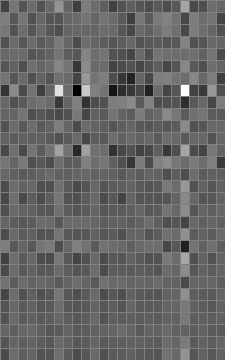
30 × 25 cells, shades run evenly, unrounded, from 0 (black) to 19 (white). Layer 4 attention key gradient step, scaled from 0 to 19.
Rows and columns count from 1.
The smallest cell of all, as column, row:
9, 8
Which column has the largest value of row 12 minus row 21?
21
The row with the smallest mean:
17
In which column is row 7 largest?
10
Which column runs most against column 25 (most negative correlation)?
18
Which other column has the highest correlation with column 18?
12
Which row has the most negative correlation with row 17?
24
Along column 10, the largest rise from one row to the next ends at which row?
13
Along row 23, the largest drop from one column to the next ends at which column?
22
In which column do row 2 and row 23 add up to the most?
19
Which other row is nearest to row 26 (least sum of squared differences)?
27
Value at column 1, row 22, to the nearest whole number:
5
